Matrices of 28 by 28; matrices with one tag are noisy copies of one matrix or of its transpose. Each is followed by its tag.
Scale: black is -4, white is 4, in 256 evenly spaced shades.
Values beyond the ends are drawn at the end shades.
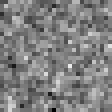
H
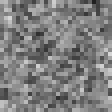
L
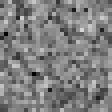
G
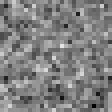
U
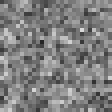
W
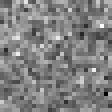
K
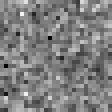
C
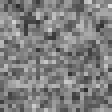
U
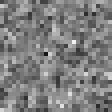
W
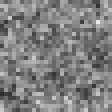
L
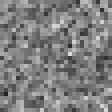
C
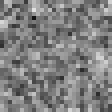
W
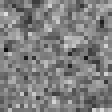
U
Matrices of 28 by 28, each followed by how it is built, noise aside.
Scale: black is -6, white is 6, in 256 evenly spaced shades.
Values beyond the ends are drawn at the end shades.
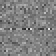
uneven rows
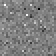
sparse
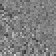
lower triangular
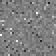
sparse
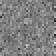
uneven columns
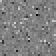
sparse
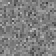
noise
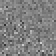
lower triangular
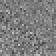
lower triangular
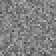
noise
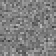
noise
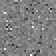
sparse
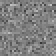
uneven rows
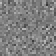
low rank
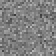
repeating rows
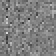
uneven columns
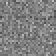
noise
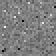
sparse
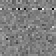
uneven rows
